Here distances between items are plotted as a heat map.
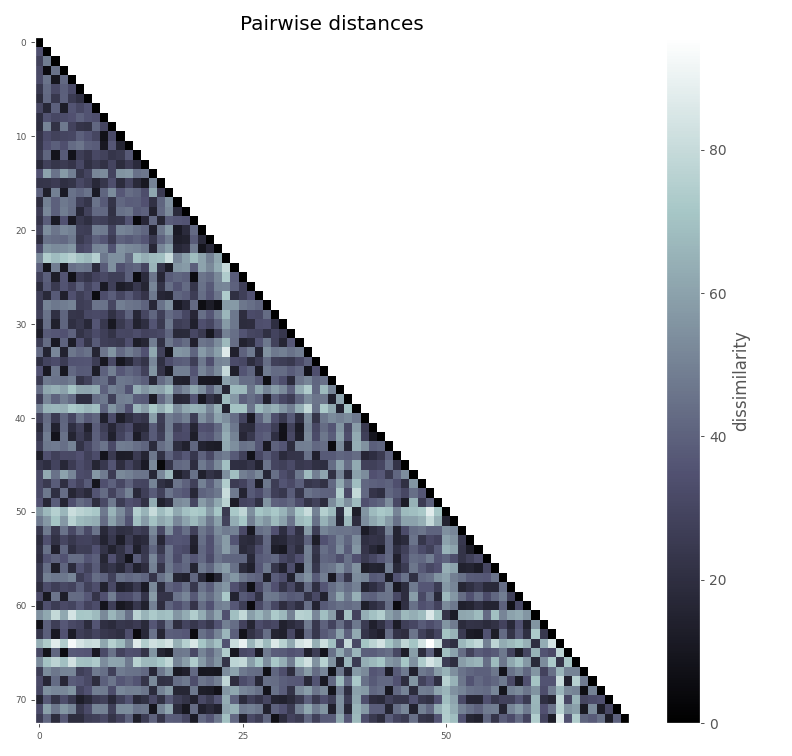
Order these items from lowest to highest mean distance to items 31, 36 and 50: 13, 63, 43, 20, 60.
43, 20, 60, 13, 63
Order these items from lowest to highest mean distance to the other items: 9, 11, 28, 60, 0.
0, 60, 9, 11, 28
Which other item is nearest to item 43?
36
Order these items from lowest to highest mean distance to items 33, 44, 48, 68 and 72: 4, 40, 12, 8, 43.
12, 4, 8, 40, 43
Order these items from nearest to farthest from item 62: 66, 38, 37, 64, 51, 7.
38, 7, 37, 51, 66, 64
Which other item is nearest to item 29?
72
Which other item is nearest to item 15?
45
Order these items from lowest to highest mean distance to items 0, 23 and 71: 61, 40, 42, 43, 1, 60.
43, 60, 42, 40, 61, 1
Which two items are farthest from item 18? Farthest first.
64, 50
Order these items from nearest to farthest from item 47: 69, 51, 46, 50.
69, 46, 51, 50
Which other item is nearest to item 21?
57
